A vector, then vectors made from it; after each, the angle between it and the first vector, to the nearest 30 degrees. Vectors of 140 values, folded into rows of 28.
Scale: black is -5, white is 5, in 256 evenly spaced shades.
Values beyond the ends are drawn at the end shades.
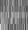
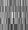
60 degrees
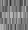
60 degrees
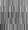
150 degrees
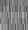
30 degrees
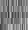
150 degrees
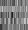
120 degrees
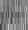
150 degrees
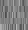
60 degrees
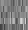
120 degrees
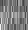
30 degrees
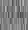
120 degrees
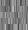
90 degrees
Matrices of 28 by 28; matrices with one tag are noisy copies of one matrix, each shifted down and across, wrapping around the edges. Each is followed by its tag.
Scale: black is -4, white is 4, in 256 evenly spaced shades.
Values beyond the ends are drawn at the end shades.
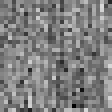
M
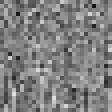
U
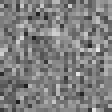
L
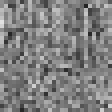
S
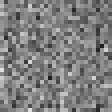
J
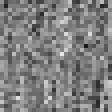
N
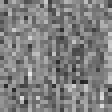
M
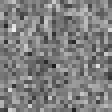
L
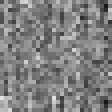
N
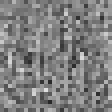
U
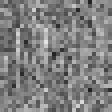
S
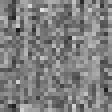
N
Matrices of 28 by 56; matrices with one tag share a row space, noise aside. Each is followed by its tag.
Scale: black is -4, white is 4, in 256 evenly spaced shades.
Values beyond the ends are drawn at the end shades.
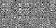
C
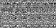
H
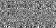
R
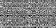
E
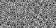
R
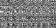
H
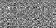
R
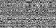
E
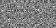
R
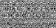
H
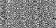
R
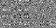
C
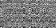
E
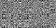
C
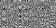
C
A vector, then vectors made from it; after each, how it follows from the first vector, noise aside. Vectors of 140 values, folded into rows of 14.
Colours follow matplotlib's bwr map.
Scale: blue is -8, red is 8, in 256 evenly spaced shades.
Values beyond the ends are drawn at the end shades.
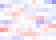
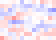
reversed, negated.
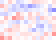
reversed, negated.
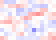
wrapped around.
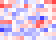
negated, scaled up.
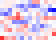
reversed, negated, scaled up.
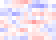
wrapped around, negated.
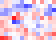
reversed, negated, scaled up.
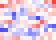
negated, scaled up.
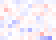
wrapped around, negated, partly zeroed.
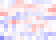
reversed.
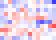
scaled up.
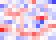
scaled up.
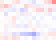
negated, partly zeroed.
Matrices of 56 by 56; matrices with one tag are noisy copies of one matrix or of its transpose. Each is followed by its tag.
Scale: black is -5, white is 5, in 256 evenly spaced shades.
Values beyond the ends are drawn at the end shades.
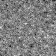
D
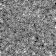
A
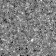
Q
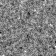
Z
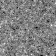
Z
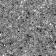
Z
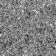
Z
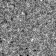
Q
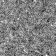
Z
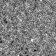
Q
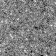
Z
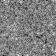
A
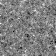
Z
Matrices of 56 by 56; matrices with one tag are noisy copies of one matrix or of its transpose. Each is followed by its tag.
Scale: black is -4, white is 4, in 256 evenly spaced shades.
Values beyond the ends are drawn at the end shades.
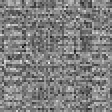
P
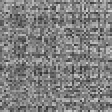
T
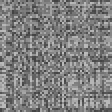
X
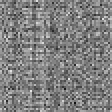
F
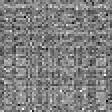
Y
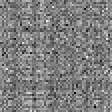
F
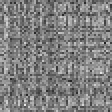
Y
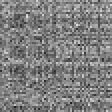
T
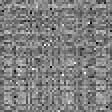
Y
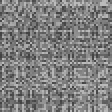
X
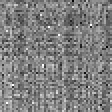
T
